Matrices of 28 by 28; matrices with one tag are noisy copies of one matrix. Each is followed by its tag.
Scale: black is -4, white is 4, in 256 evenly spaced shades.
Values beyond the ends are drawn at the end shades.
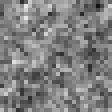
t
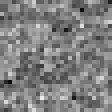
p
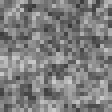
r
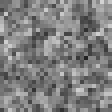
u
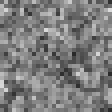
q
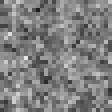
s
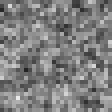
p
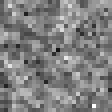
s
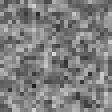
p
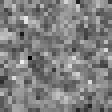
s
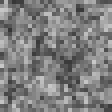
q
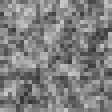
t
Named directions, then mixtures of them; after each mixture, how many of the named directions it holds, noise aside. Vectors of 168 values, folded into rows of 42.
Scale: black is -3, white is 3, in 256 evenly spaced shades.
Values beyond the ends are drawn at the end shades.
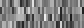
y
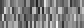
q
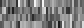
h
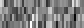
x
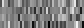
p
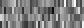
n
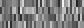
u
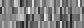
one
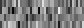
four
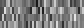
one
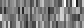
three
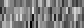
two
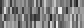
two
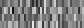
one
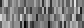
four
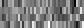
one
